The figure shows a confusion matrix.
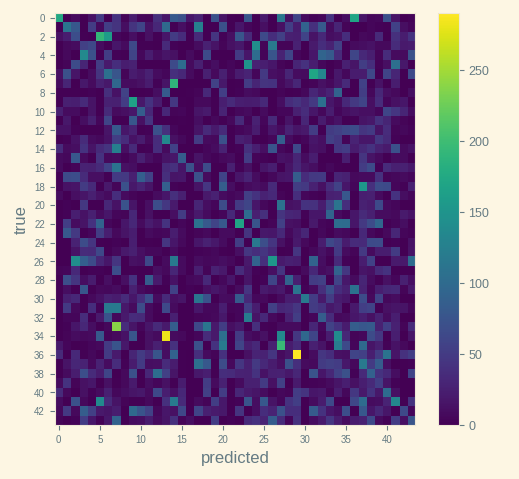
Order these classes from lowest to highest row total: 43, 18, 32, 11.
11, 32, 43, 18
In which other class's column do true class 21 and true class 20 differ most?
34
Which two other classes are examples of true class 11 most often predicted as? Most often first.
9, 6
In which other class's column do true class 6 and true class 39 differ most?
31
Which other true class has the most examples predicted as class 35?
22
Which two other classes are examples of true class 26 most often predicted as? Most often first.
2, 14
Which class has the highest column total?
37
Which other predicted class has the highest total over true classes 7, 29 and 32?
14
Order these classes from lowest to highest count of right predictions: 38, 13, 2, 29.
2, 38, 29, 13
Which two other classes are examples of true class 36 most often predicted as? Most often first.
29, 40
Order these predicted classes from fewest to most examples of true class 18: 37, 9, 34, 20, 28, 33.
28, 9, 33, 34, 20, 37
